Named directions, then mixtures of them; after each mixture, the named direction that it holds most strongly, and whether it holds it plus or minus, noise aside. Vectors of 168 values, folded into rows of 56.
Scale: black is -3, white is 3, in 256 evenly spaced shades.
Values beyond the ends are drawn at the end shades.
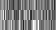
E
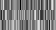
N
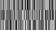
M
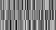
M, plus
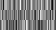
N, minus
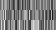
E, plus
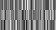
M, minus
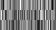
N, minus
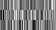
E, minus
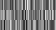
M, minus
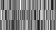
N, minus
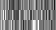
E, plus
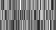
N, minus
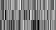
E, minus
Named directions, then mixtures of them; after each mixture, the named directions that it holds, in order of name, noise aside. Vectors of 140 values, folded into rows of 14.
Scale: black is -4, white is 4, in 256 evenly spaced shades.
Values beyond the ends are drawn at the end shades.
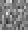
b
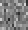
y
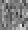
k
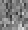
b, k.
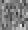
k.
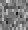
b, k, y.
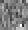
k.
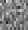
b, y.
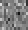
y.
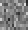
y.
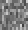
b, k.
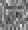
b, k, y.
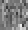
k.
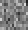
y.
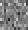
y.
